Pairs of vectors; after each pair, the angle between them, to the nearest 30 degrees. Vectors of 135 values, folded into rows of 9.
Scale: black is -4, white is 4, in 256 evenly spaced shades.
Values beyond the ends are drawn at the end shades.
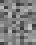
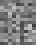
30 degrees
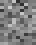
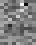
120 degrees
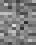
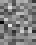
120 degrees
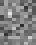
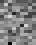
60 degrees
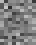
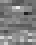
90 degrees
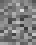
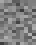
150 degrees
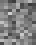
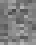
120 degrees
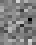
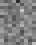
120 degrees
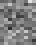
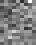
60 degrees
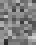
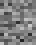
90 degrees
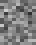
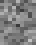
60 degrees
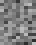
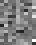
120 degrees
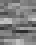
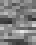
150 degrees
